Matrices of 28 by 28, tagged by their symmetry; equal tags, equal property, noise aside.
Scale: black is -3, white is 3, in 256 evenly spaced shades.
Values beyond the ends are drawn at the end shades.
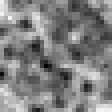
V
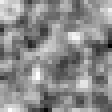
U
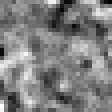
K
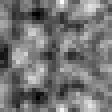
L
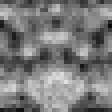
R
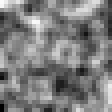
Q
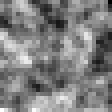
K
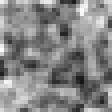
U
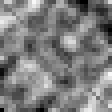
V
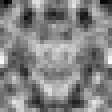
R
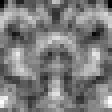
R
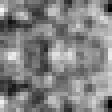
L
